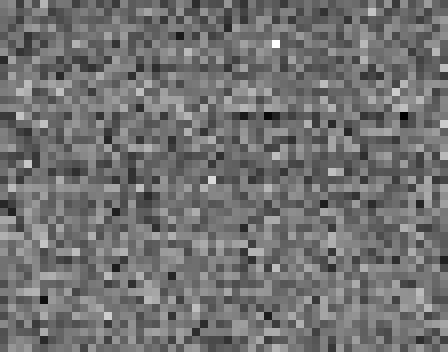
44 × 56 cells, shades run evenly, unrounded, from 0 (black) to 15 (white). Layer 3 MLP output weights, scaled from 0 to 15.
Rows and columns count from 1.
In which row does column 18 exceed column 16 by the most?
24
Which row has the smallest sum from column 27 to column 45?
15
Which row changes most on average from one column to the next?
23
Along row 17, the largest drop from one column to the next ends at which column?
44
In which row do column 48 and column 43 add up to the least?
10
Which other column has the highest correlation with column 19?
20
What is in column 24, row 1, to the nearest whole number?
7
